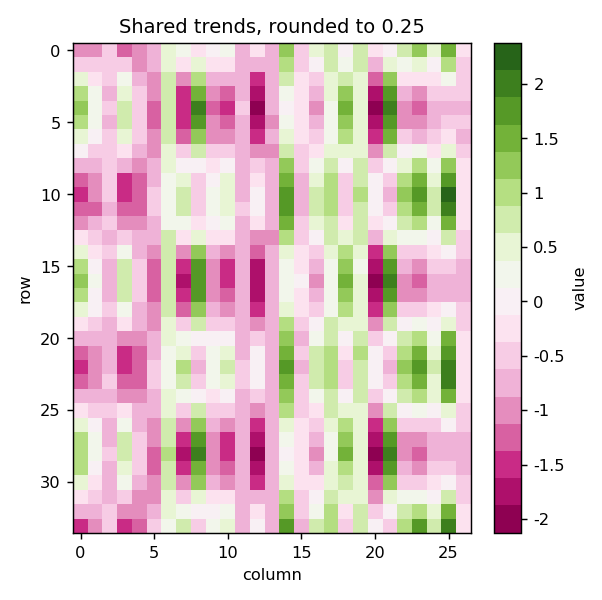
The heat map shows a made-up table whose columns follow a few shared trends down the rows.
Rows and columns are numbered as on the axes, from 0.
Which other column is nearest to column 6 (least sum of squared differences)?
19
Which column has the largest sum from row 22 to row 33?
14
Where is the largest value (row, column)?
10, 25
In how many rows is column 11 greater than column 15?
2
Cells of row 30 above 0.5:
4
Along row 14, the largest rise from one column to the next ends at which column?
21
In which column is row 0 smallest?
3
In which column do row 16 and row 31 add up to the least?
20
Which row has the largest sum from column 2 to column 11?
23
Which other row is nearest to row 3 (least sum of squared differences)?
29
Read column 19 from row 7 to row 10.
0.5 0.75 0.75 1
